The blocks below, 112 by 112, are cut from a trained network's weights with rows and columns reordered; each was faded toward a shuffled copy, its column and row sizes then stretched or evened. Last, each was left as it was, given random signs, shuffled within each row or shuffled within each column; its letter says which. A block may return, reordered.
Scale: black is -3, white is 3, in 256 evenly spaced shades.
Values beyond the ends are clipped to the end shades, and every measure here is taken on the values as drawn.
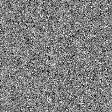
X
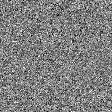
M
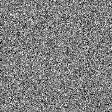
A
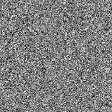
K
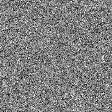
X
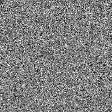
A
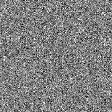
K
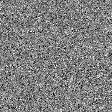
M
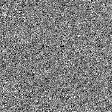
A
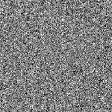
K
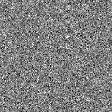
K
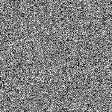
A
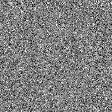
A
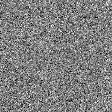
A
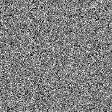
A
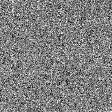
X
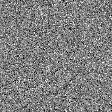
X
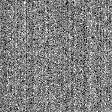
X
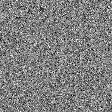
M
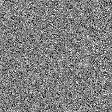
X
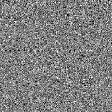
K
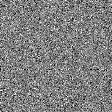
A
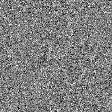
A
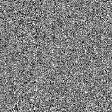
K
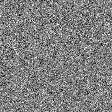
M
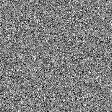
M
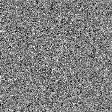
A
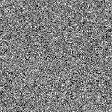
K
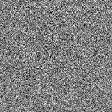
K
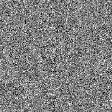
K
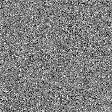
M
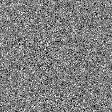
A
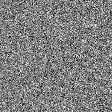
X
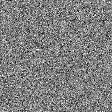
M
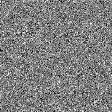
A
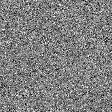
M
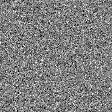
X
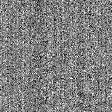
K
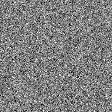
M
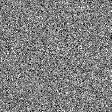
A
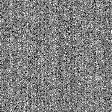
X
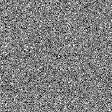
K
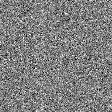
M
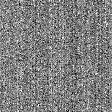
X
